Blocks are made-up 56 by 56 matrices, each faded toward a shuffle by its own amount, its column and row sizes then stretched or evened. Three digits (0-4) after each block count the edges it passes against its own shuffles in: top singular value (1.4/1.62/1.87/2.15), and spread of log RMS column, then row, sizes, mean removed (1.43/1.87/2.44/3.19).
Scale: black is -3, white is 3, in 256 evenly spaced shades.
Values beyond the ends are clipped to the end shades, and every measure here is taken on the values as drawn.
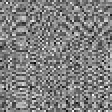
4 0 1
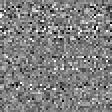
1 0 3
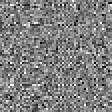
4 1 2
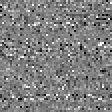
0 0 3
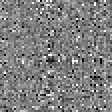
2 2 2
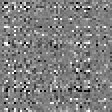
4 3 3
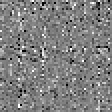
1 3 1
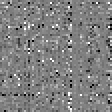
0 4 2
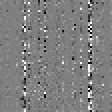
2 4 0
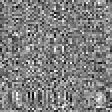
4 2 1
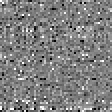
3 1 2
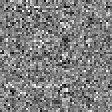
2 1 1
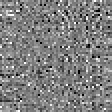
3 1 2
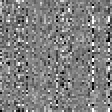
4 4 0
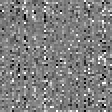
0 4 1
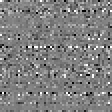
0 1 4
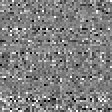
2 0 3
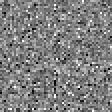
0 2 1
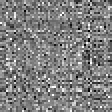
4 2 0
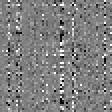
3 4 1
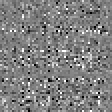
2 3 3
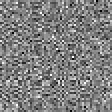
4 1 0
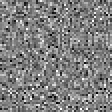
3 0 0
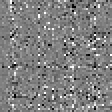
1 3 2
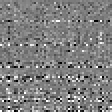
4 1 4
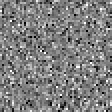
3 0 0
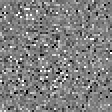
0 0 1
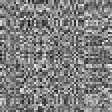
4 2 1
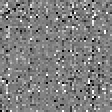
2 3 2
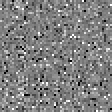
2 1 0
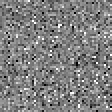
1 2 0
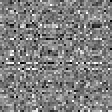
4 0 2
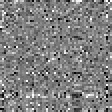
3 2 2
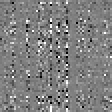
2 4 2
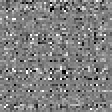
1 2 4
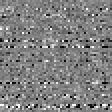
2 0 4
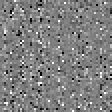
0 3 0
